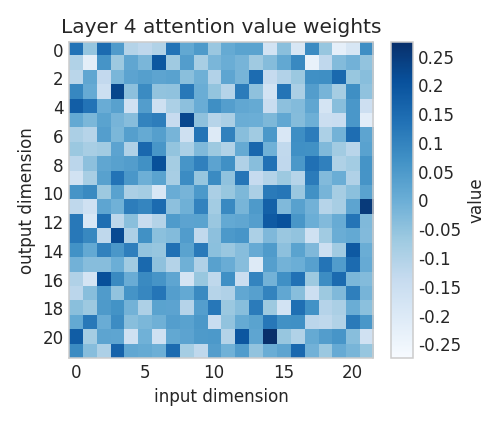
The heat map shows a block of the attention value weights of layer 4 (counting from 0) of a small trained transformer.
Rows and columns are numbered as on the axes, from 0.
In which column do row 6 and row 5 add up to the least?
10
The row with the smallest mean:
1
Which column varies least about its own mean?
11
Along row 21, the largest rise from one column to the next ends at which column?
3
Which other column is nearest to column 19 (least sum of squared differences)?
18
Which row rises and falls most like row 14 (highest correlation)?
19
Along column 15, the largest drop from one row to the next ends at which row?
13
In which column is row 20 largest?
14
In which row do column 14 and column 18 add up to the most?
20
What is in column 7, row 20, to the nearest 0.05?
0
